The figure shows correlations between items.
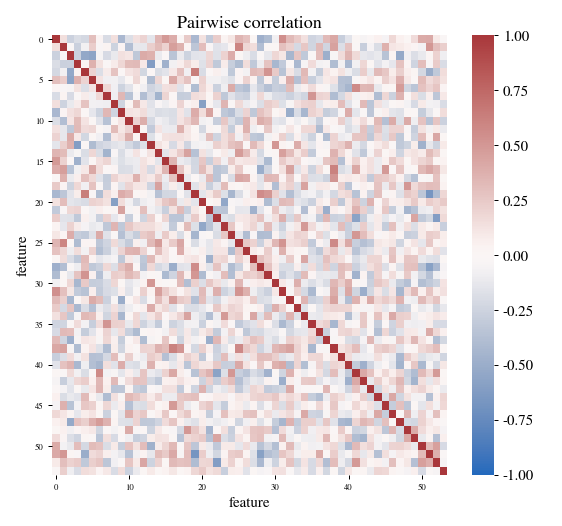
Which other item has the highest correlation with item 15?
0
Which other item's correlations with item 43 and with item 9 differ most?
32
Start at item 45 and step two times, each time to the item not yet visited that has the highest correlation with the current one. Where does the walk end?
38
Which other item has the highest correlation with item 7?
35
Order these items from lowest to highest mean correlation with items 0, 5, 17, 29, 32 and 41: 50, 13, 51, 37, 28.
28, 13, 37, 51, 50
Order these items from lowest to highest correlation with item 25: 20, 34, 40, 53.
20, 53, 34, 40
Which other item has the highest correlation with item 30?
13
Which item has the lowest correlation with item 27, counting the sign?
21
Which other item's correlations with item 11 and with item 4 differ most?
19
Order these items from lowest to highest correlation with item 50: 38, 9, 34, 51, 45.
9, 45, 34, 38, 51
